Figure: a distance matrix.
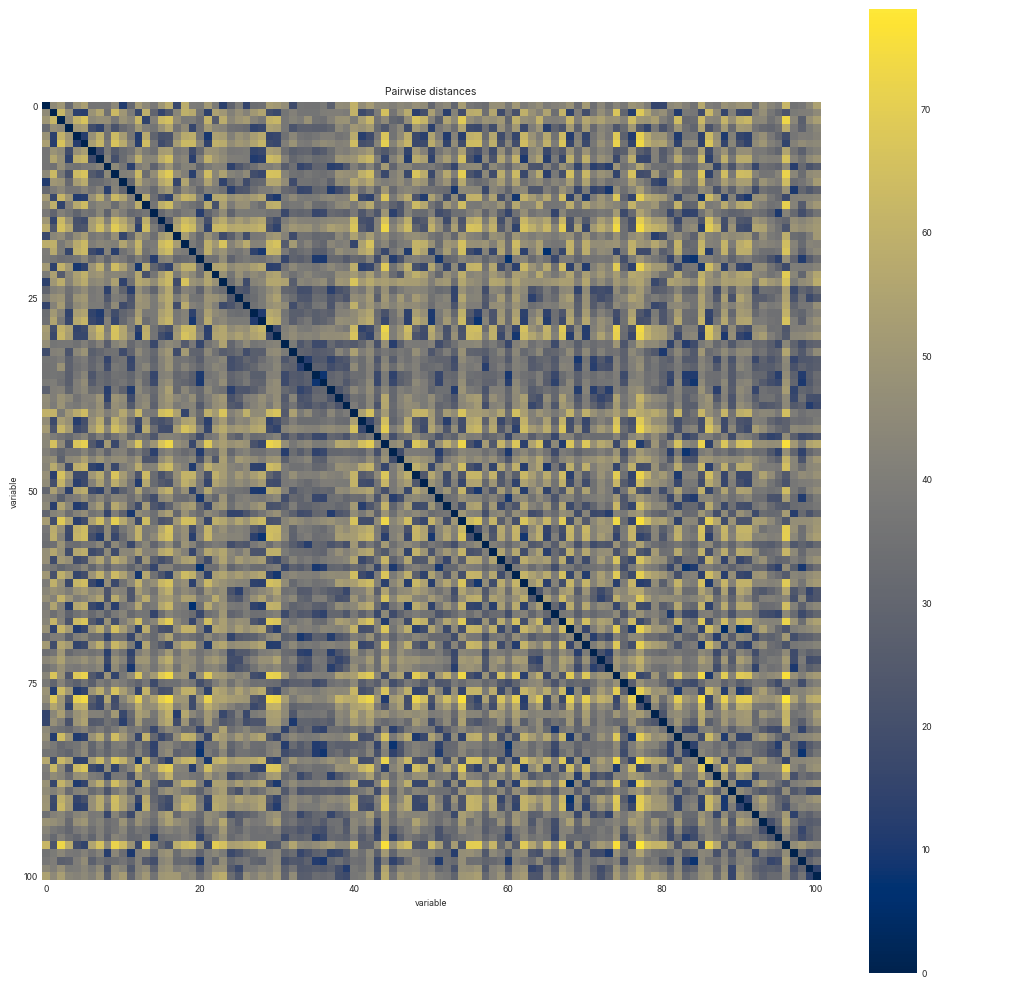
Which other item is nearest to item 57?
34
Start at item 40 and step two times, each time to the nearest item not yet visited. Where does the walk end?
31
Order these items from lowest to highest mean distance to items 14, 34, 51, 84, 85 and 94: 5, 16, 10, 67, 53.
53, 5, 16, 10, 67
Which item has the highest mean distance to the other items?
77
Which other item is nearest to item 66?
81
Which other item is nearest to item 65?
19
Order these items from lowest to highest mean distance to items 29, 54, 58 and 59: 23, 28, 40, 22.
28, 22, 23, 40
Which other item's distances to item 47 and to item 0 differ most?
23
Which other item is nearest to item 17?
79
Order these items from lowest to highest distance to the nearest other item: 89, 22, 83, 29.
83, 29, 89, 22
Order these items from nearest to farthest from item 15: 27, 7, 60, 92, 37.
60, 37, 92, 27, 7
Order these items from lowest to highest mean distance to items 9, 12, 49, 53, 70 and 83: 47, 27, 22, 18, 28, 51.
51, 27, 28, 47, 22, 18
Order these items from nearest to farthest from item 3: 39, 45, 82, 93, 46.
93, 45, 39, 46, 82
